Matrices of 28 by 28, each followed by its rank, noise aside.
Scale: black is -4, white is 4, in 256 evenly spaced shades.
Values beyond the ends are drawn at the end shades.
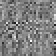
five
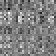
three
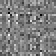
four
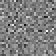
five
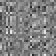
three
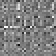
three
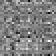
three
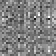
four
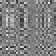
two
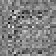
three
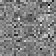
five
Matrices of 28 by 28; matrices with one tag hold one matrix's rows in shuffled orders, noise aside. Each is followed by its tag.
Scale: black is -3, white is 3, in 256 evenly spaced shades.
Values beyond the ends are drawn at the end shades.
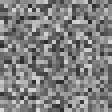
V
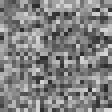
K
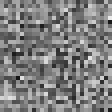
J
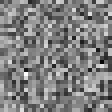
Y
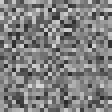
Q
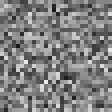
Q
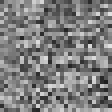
K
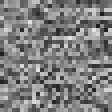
K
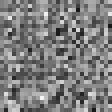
J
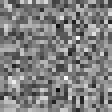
J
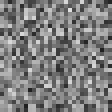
Y
